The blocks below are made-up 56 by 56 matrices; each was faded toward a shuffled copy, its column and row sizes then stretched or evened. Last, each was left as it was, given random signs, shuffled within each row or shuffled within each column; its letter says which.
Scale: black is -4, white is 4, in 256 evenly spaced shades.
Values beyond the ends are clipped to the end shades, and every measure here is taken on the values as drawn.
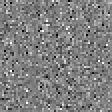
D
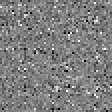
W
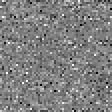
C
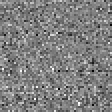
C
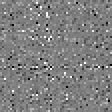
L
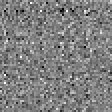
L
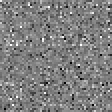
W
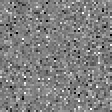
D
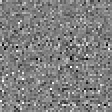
L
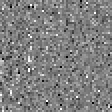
D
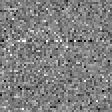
C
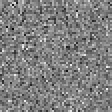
D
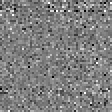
W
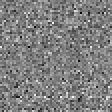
C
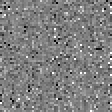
D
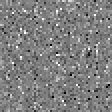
D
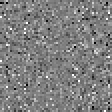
D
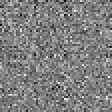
L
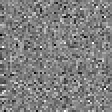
L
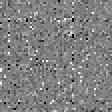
W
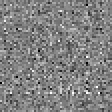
W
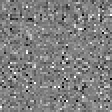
L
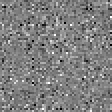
L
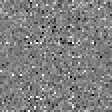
L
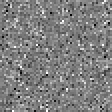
D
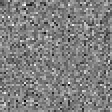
L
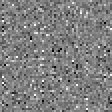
D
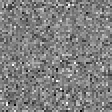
L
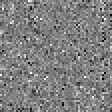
D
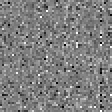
W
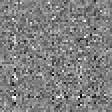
W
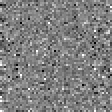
L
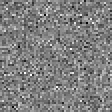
C
